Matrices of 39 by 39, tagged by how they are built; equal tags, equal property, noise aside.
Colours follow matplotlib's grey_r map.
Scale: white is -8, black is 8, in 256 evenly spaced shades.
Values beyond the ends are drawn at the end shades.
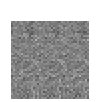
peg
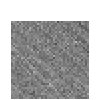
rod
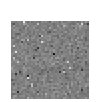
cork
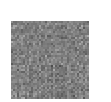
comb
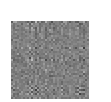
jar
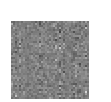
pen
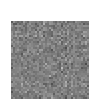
jar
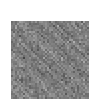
rod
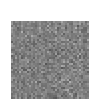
comb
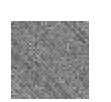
rod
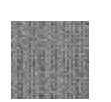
comb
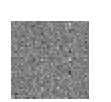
pen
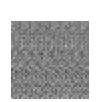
peg
